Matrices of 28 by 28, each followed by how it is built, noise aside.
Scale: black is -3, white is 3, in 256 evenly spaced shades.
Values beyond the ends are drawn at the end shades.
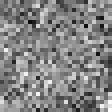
smooth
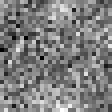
smooth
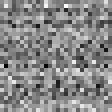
repeating columns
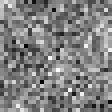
smooth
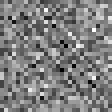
Toeplitz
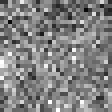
smooth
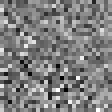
lower triangular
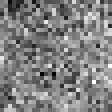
smooth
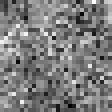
smooth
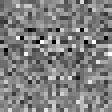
uneven rows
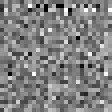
uneven rows
